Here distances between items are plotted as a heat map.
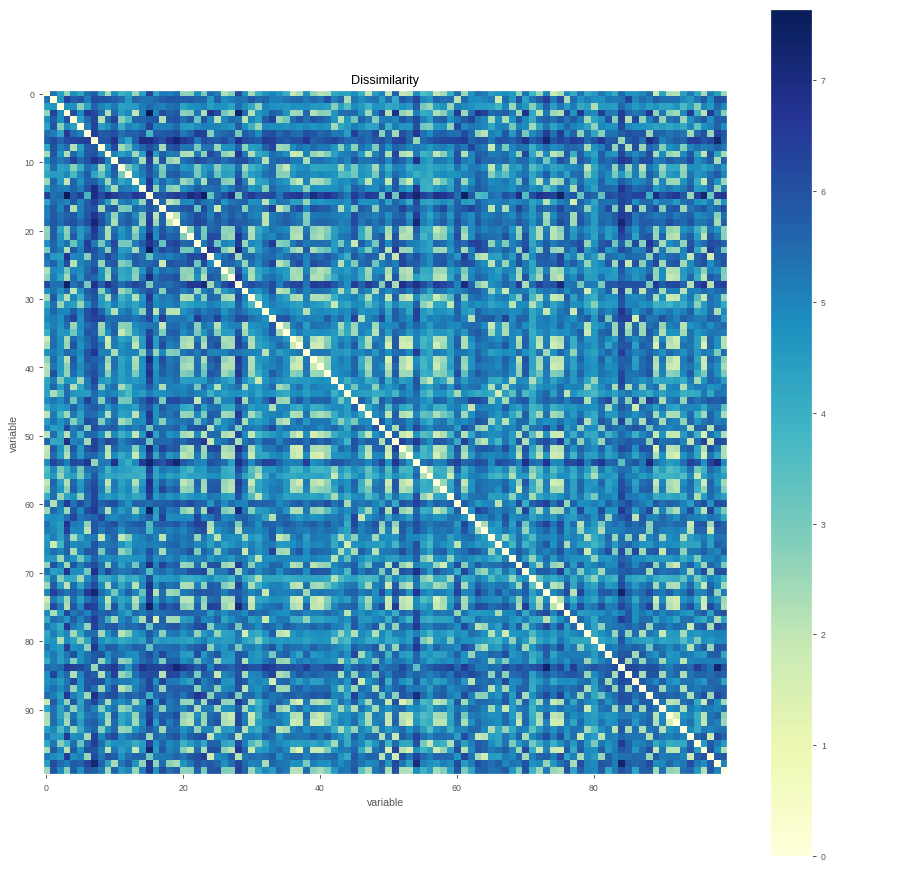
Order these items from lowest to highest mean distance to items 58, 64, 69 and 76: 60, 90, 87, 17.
60, 90, 87, 17
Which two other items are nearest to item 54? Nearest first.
7, 84
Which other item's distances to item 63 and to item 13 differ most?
3
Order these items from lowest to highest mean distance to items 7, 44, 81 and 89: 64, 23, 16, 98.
64, 23, 16, 98
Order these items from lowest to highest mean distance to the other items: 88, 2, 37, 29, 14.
37, 2, 29, 14, 88
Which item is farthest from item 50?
15
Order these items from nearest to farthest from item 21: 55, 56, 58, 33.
58, 55, 56, 33
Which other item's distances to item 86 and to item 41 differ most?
33
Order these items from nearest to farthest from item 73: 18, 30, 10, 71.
18, 10, 71, 30
